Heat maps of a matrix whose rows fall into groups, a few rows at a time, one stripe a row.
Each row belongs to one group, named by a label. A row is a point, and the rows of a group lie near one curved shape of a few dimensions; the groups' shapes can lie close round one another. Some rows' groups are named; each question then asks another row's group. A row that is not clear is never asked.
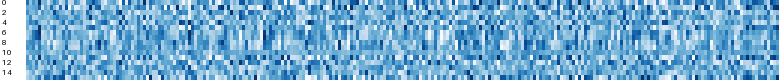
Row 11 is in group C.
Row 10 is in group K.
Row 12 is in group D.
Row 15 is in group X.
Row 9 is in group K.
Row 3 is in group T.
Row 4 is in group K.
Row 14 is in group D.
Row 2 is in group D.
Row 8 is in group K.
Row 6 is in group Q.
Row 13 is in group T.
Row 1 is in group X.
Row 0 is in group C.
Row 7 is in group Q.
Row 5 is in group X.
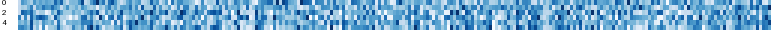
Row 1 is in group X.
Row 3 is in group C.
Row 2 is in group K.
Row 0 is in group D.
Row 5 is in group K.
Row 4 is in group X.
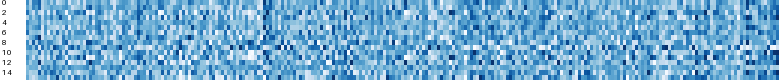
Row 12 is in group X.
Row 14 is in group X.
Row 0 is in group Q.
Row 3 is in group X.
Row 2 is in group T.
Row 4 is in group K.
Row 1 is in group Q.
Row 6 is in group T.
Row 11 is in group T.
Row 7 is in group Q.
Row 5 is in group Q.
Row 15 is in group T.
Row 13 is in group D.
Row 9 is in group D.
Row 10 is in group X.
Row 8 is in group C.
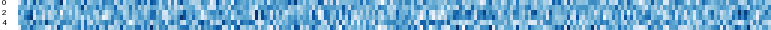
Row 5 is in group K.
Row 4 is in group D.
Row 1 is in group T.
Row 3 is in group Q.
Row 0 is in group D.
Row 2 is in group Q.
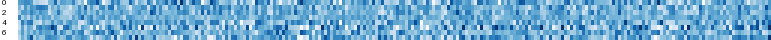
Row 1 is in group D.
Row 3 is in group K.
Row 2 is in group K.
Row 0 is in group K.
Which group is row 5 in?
X
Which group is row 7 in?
X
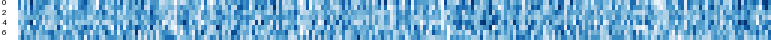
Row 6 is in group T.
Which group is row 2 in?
K
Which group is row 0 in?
C
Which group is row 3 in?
K
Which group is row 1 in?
C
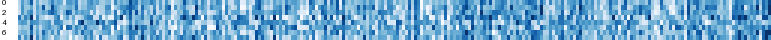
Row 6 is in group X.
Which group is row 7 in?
C
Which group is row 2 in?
X
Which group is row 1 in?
X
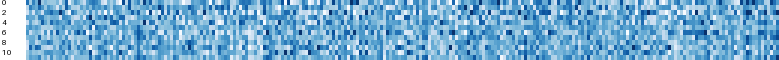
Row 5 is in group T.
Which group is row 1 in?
K
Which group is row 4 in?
T
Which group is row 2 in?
X
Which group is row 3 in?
T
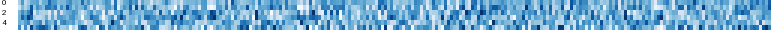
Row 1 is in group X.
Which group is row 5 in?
C
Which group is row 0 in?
T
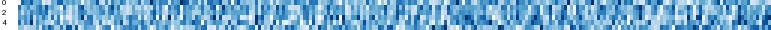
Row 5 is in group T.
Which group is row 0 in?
K
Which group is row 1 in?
D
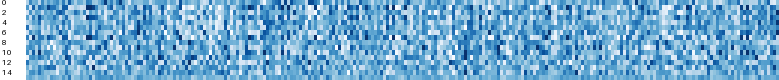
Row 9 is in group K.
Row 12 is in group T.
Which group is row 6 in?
X
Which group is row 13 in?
D
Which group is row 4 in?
Q
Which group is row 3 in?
C
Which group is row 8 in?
K
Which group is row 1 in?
C
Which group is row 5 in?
T
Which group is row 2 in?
X
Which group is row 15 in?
T
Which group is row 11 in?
K
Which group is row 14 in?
K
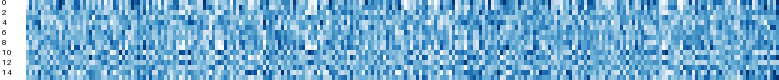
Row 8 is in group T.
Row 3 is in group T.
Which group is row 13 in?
T
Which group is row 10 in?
K
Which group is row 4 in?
Q
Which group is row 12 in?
K
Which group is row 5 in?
C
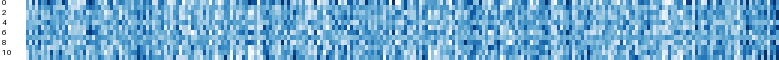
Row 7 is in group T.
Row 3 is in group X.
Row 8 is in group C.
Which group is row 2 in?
X
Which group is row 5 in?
X
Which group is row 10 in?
X
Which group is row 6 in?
C
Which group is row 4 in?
D
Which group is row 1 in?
K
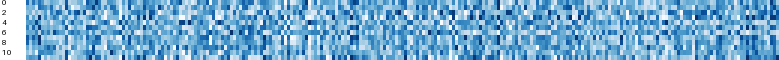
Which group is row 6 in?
D
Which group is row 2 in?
T
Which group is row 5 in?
C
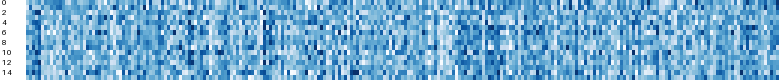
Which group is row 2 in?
Q
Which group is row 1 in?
T
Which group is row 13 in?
K
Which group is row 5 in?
Q
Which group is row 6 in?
K
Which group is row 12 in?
Q
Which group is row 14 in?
C
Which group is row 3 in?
T
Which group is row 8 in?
Q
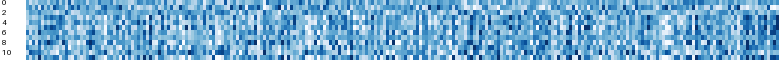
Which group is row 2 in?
K
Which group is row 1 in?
D
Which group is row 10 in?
K
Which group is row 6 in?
C
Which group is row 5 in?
X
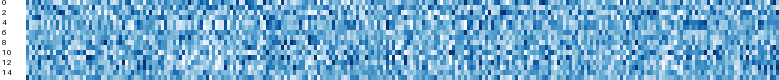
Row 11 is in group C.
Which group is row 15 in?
C
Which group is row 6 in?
K
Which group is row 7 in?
K
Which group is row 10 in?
T
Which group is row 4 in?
T
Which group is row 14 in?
T
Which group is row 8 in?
D
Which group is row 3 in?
Q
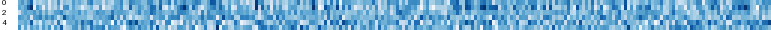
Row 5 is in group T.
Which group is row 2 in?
K
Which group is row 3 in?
D
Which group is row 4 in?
X
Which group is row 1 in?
Q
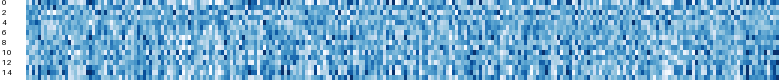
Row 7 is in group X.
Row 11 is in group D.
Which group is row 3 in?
D
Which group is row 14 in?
C
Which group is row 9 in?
T
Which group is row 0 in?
C
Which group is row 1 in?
D
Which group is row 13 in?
C
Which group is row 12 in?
X
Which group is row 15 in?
X
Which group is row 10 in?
X
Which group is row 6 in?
T
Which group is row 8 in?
D
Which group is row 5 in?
K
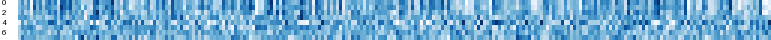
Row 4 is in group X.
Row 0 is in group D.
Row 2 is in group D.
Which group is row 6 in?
K
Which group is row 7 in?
T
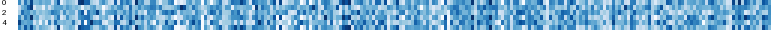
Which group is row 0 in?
C
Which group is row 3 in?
C
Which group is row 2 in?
T
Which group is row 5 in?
C
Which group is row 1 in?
Q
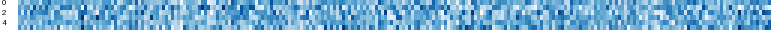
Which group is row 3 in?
T
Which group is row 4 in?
T
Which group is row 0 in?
T
